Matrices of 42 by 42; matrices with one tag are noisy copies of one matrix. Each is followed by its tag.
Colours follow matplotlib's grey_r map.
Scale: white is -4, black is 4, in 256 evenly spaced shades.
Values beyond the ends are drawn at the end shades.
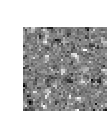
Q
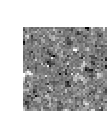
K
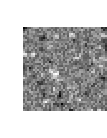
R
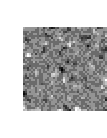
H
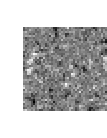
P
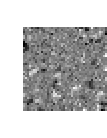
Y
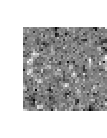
P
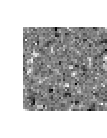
P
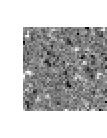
K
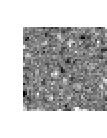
H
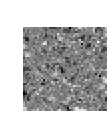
H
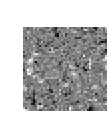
P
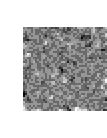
H
